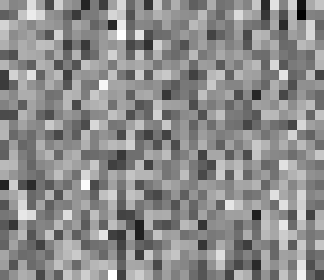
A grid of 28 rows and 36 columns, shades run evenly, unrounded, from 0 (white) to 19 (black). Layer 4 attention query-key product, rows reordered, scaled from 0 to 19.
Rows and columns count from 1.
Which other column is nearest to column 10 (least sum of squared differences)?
15
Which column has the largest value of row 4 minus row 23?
32
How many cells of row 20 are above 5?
30
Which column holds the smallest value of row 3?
14
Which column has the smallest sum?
34
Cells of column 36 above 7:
20
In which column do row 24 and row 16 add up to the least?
6
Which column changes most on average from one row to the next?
13
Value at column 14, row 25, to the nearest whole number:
14
